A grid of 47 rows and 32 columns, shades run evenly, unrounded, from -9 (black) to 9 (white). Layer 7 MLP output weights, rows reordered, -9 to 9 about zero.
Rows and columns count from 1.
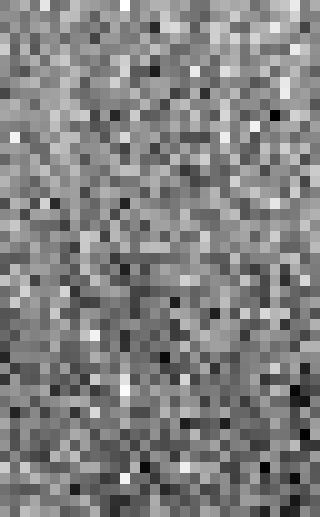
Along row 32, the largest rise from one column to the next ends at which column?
31
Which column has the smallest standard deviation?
11
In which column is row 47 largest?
3
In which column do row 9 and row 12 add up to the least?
21
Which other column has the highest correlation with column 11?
30
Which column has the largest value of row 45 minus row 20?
25
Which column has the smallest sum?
15
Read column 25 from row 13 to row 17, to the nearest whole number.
3 -2 -3 3 1
